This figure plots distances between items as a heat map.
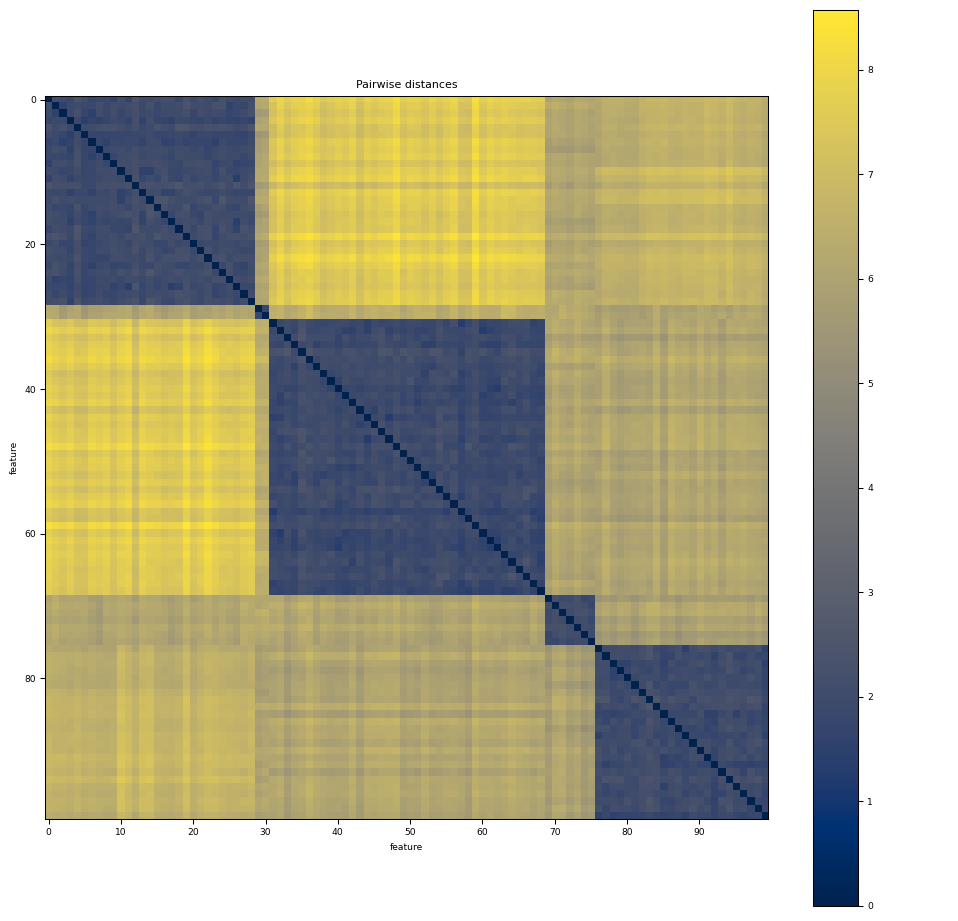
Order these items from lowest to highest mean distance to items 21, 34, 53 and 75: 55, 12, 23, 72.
55, 72, 12, 23
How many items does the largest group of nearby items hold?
38
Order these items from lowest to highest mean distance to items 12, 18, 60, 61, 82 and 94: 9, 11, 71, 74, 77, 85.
85, 77, 9, 11, 74, 71
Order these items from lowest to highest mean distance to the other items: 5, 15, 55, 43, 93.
43, 55, 93, 5, 15
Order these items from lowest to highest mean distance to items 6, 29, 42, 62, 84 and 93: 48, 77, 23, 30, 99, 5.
99, 77, 48, 30, 5, 23
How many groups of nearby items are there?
5
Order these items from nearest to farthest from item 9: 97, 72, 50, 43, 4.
4, 72, 97, 43, 50
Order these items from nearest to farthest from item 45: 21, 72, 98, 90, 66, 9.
66, 72, 98, 90, 9, 21
